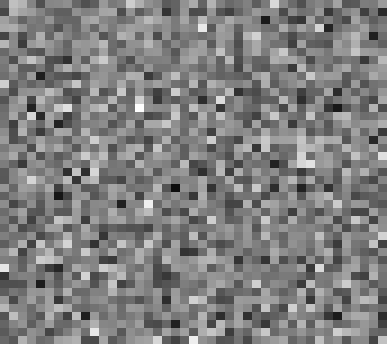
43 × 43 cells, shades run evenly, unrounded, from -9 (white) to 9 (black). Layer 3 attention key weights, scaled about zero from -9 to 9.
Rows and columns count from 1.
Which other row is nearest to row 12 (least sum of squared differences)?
33
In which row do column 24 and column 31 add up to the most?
24
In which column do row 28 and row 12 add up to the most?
38
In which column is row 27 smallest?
17
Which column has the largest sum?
27
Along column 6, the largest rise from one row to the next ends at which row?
34
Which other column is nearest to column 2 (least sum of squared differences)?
15
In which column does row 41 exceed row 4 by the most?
20
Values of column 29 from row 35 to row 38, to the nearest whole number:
0 -6 3 -2
